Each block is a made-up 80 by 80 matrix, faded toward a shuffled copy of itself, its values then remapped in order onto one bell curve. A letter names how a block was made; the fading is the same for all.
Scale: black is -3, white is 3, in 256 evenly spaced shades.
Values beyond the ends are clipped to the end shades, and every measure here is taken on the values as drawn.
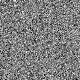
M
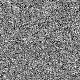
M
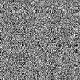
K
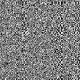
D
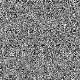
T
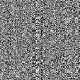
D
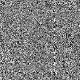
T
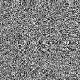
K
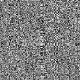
D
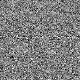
T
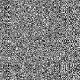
D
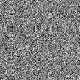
K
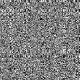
D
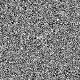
M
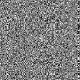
D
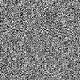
K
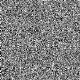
T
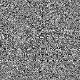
T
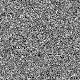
M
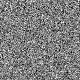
M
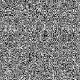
D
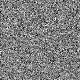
M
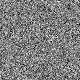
M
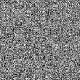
K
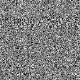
T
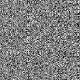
D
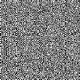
D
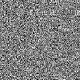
K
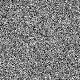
M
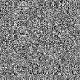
K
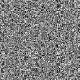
D
